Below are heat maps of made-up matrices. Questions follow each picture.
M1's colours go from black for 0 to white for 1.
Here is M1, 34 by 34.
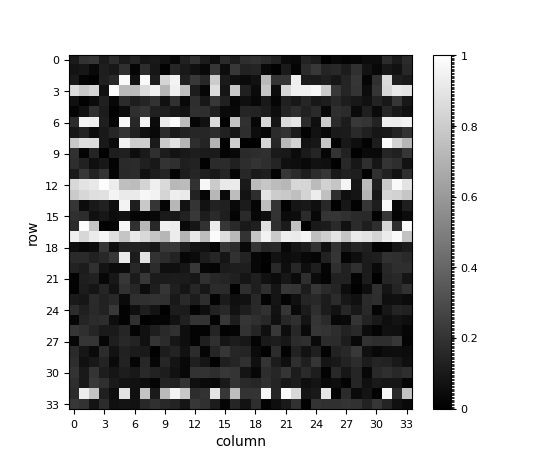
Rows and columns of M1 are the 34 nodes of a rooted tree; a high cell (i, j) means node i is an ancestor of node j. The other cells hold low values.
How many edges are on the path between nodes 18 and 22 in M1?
9
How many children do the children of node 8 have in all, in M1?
1
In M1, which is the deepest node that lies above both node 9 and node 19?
2
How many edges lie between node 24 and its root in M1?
4
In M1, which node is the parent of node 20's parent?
12
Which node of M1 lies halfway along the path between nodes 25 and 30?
3
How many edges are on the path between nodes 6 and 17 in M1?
5
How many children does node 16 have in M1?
3
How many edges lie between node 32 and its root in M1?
6
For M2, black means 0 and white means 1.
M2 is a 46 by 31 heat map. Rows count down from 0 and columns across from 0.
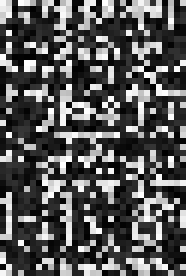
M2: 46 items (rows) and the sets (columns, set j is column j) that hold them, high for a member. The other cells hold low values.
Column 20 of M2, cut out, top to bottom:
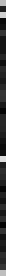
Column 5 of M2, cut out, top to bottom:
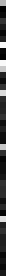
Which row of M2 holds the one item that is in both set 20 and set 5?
0
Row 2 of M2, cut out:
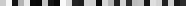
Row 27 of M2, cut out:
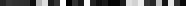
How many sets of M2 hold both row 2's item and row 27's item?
7
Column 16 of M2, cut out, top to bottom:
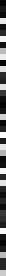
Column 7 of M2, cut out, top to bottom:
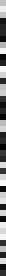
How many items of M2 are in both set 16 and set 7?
5
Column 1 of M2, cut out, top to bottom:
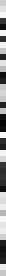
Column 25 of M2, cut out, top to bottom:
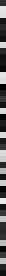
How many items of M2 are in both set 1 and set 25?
9
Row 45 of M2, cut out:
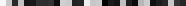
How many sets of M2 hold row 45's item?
12
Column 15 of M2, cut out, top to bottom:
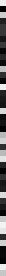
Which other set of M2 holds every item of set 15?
11
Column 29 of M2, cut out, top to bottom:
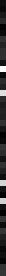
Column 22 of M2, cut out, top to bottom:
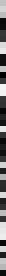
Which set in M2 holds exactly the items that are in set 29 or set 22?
26
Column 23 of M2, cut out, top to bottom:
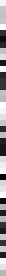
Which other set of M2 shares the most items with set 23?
10
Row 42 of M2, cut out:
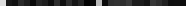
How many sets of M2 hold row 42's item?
2
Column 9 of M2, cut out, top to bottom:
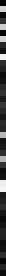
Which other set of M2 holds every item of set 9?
13
